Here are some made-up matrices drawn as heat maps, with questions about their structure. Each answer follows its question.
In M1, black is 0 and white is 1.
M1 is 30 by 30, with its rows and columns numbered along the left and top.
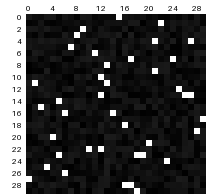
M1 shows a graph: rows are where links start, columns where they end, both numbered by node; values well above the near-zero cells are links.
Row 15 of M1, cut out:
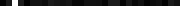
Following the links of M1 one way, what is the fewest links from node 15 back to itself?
8
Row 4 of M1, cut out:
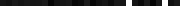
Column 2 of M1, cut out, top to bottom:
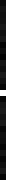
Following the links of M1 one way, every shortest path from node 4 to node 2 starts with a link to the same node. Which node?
node 27
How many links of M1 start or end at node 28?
3
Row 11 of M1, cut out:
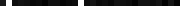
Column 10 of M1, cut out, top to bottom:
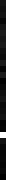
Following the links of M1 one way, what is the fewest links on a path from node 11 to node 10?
3
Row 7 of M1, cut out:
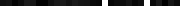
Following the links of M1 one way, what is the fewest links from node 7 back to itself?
4
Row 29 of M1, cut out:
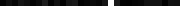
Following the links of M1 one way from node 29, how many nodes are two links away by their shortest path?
1
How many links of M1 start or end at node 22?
3
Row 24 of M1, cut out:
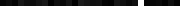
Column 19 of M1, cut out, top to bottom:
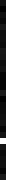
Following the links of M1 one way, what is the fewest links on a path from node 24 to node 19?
2
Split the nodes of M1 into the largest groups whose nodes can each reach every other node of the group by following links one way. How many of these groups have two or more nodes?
3
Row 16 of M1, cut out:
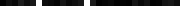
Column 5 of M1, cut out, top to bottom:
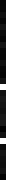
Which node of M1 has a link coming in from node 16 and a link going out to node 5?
node 14
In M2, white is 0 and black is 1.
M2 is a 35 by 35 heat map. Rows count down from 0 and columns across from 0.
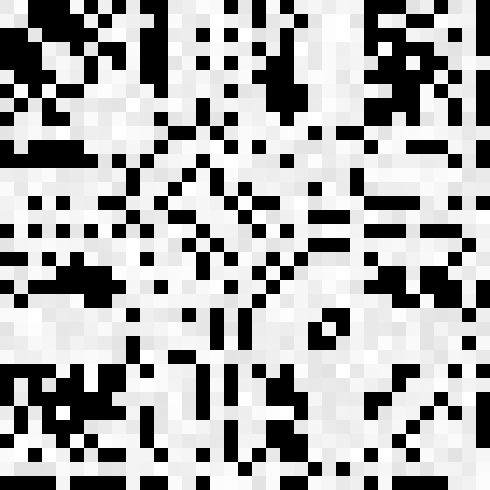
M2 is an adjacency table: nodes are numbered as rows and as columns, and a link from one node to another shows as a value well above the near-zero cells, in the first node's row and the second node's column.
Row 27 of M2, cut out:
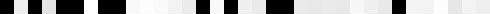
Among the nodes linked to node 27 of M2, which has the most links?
node 20
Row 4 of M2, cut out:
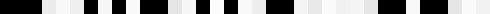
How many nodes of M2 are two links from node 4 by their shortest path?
9
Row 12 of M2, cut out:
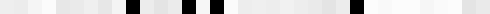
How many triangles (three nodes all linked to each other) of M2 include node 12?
5
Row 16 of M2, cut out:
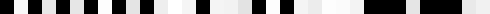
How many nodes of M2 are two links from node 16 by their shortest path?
9
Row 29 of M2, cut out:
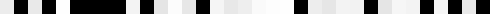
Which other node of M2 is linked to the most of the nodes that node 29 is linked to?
node 34
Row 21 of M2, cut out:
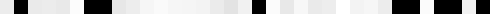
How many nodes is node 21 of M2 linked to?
9
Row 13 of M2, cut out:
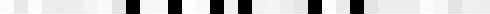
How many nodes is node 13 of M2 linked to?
6
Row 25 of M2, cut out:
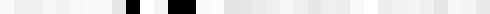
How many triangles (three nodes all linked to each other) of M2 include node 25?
3
